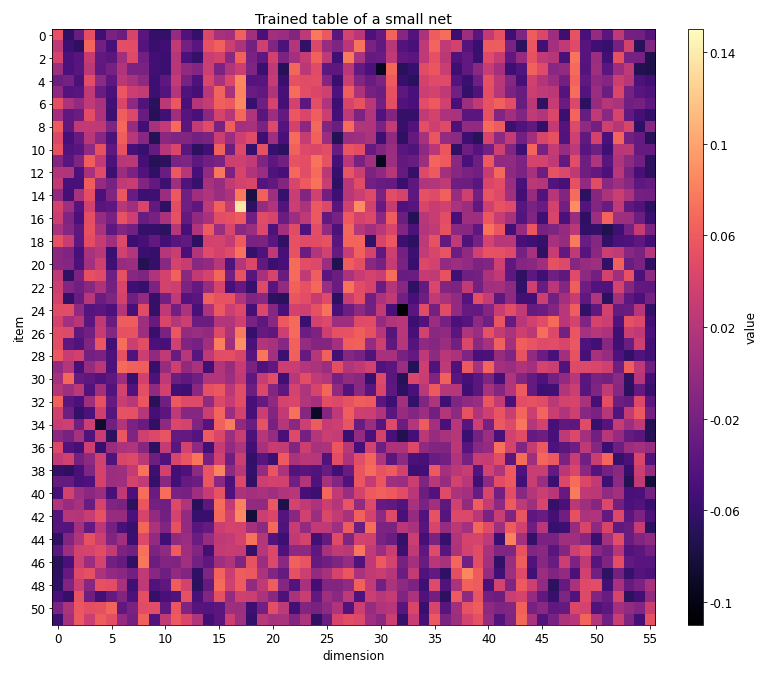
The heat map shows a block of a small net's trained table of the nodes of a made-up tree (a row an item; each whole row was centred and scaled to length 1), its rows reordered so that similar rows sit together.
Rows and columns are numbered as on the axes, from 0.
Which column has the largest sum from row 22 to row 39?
15
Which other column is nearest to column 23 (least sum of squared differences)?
52
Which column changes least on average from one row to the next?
34
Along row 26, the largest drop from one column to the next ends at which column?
18
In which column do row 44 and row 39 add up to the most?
42
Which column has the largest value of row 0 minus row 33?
24
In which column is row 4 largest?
17
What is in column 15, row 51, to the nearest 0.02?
-0.04
